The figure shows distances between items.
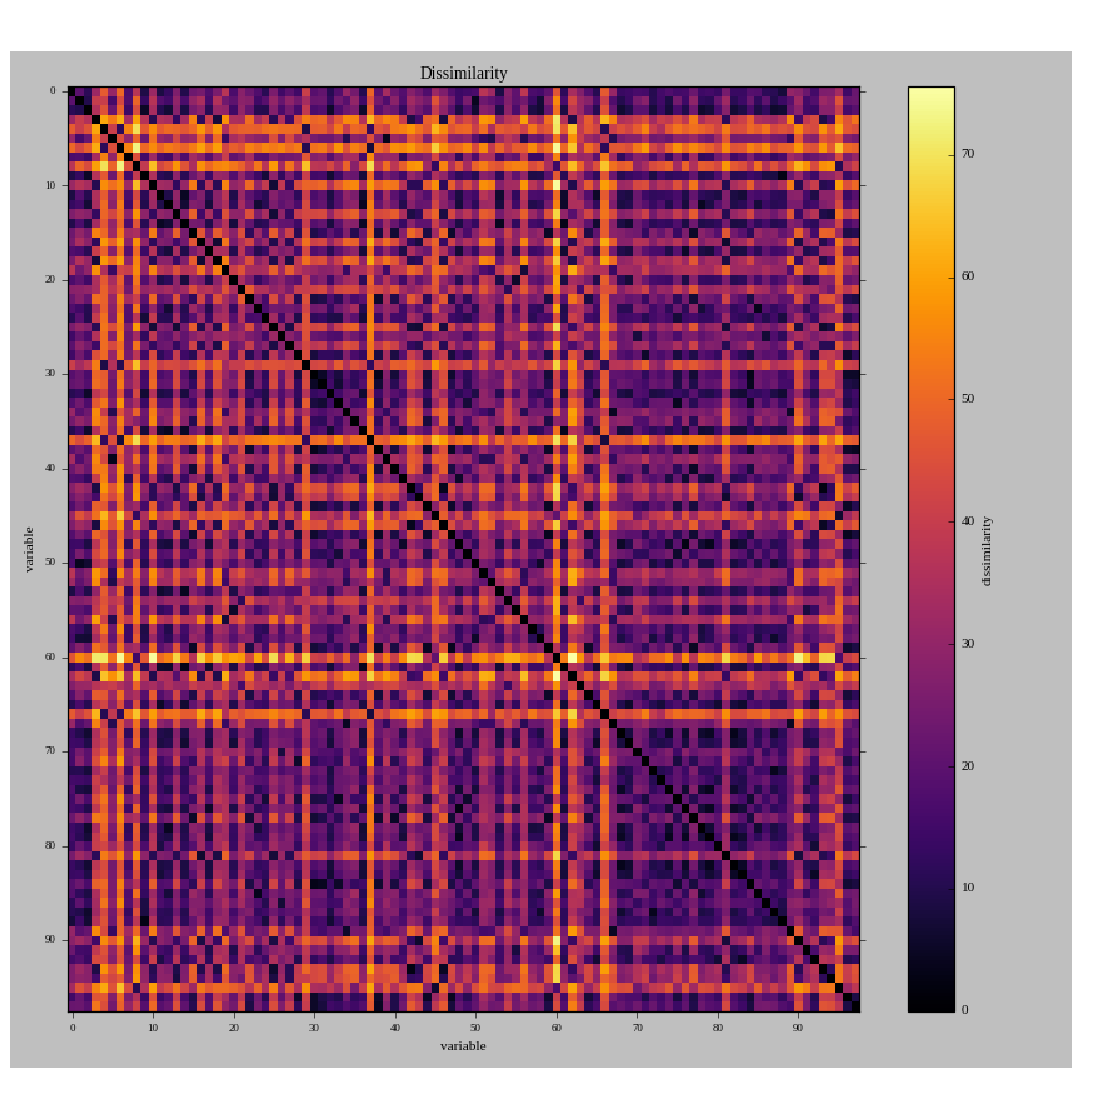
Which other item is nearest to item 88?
9
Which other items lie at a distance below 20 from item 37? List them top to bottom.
4, 6, 29, 66
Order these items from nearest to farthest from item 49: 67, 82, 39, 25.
82, 67, 39, 25
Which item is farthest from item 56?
62
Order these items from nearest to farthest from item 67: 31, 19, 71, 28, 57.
19, 31, 57, 28, 71
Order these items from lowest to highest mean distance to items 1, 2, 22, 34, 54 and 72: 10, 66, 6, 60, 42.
42, 10, 66, 6, 60
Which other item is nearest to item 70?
26
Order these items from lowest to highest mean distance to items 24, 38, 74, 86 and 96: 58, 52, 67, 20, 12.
12, 58, 20, 67, 52
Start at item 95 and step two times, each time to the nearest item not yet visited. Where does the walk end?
8
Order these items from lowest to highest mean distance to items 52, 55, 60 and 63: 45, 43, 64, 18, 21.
64, 21, 45, 43, 18
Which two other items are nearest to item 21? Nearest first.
54, 63
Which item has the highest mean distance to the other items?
60
